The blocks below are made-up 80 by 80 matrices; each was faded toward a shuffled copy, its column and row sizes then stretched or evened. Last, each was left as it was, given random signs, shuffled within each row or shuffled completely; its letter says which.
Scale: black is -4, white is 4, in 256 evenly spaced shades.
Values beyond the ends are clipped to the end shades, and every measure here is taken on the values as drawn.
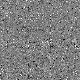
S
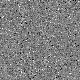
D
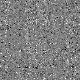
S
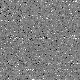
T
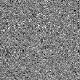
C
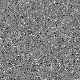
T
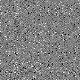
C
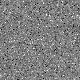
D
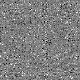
C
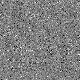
T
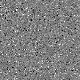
T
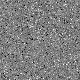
D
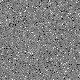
D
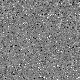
T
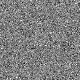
T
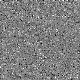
T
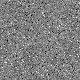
D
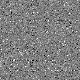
S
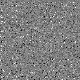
C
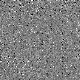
S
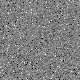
D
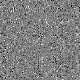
C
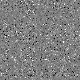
S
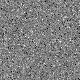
D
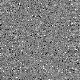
C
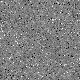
D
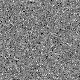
D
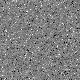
D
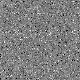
T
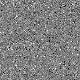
S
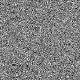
S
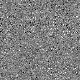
S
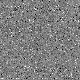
T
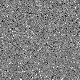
T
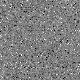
T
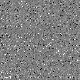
C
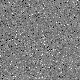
D
